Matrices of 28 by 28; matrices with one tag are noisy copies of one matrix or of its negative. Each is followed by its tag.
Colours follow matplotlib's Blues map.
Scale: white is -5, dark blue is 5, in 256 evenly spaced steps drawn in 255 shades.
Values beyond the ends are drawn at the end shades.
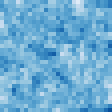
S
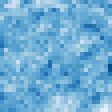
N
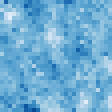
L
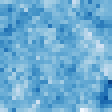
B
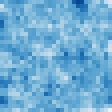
S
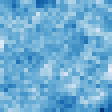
N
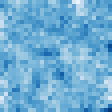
S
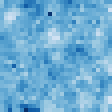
L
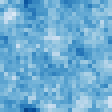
L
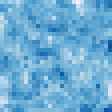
S
